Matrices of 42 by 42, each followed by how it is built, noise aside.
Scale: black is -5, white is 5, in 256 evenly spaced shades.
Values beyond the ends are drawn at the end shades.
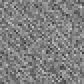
Toeplitz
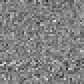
uneven rows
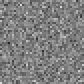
noise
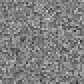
noise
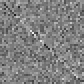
diagonal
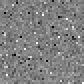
sparse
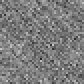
Toeplitz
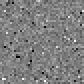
sparse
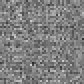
blocks
